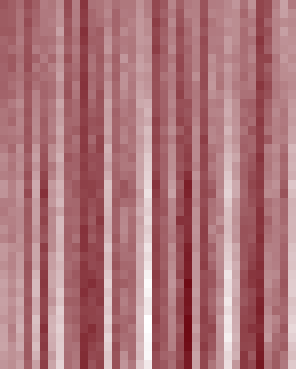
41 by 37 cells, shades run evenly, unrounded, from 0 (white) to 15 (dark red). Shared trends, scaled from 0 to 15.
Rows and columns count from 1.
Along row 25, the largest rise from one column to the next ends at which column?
20
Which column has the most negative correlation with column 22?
16
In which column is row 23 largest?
24
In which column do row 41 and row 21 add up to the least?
19
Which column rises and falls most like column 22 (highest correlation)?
35
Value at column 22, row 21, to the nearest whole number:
6
